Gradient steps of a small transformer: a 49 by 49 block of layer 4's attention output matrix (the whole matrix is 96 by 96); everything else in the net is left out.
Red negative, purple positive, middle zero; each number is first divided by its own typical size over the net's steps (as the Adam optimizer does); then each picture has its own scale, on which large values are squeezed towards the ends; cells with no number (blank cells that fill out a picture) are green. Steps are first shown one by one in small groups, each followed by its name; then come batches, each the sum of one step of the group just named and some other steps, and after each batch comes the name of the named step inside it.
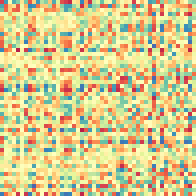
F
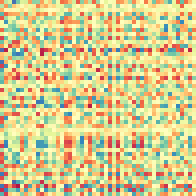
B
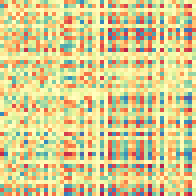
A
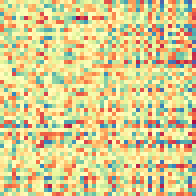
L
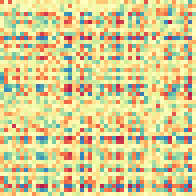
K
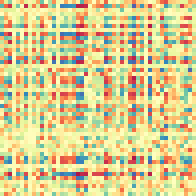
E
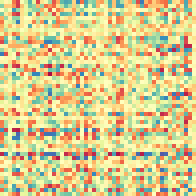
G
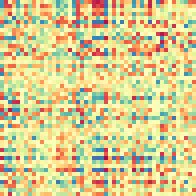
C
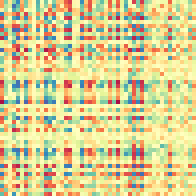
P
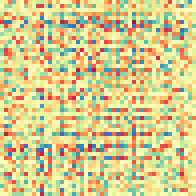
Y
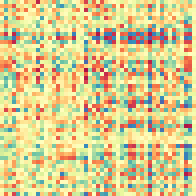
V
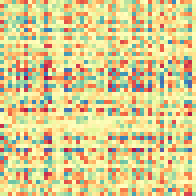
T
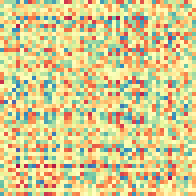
P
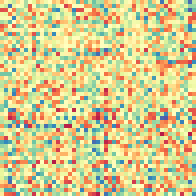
L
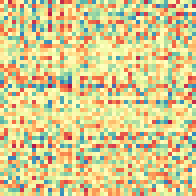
K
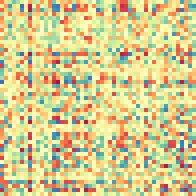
B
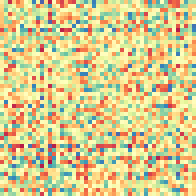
Y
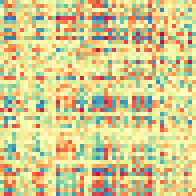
C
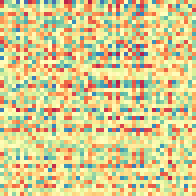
P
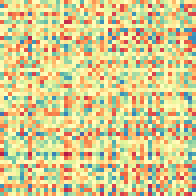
A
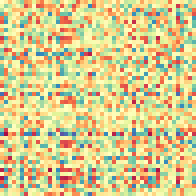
Y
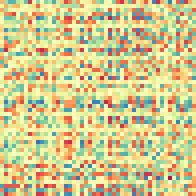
B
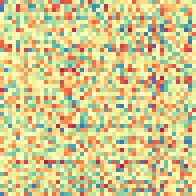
F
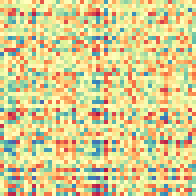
T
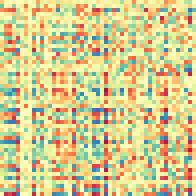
E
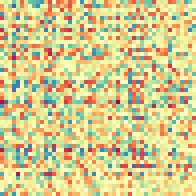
P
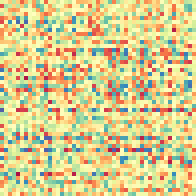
T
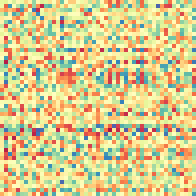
Y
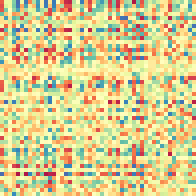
P
